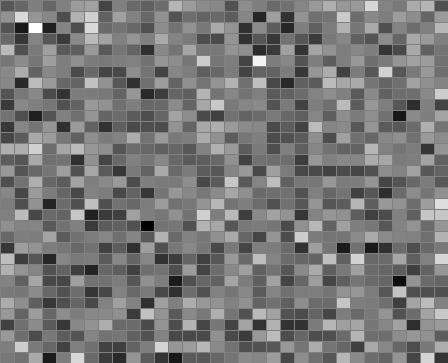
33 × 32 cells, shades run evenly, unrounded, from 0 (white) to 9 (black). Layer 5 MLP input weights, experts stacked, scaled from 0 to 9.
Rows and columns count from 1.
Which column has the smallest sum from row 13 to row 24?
32
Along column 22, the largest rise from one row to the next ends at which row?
23
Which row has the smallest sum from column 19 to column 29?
1
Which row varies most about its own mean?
3
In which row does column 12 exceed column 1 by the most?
24
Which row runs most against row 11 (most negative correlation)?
27
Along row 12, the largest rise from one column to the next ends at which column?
5
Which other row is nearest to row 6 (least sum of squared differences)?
13
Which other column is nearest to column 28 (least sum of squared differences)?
10
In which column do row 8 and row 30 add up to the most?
21
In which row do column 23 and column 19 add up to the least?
6
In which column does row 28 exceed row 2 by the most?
7
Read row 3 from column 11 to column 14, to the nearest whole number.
6 4 5 4
